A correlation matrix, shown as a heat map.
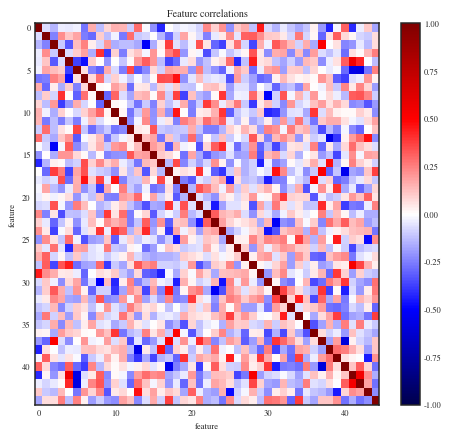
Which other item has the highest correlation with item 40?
30
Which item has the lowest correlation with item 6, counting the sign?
4
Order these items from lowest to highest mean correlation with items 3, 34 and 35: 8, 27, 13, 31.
13, 31, 27, 8
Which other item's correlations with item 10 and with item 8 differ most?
32
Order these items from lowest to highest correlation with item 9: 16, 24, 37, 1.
1, 24, 16, 37
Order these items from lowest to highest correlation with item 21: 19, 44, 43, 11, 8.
8, 43, 11, 44, 19
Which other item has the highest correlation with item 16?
38
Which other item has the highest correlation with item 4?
41
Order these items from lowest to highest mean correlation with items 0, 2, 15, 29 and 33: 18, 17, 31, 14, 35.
14, 18, 35, 17, 31
